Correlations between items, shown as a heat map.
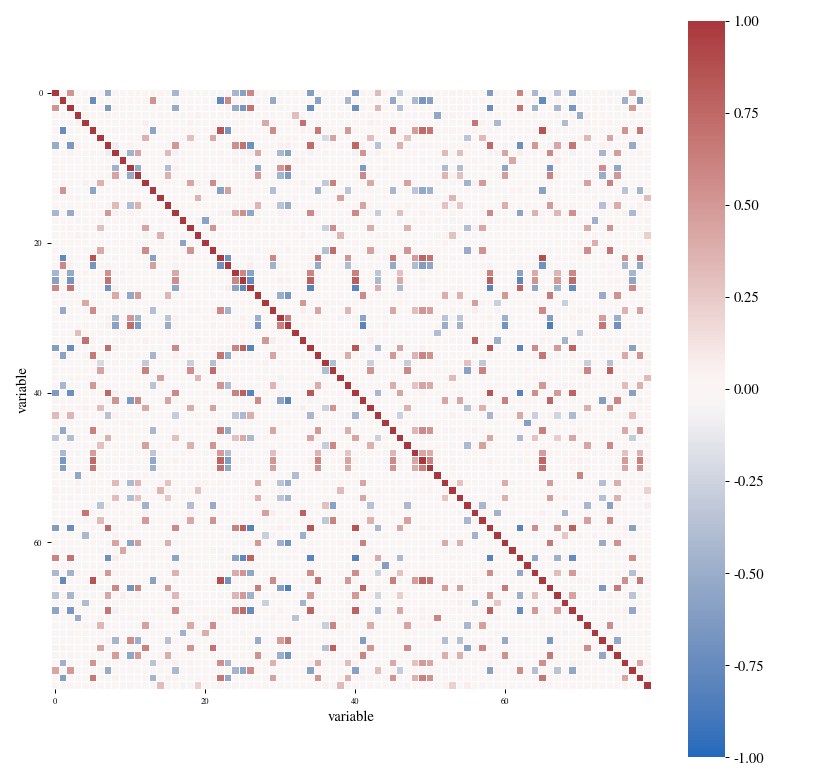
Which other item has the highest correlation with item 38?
14
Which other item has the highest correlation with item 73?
31
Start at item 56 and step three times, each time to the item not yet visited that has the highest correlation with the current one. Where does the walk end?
28
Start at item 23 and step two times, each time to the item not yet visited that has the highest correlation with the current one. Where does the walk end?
13
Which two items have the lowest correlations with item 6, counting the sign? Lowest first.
55, 36
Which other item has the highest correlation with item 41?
66
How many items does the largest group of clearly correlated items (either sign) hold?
17
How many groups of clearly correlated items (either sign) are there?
10
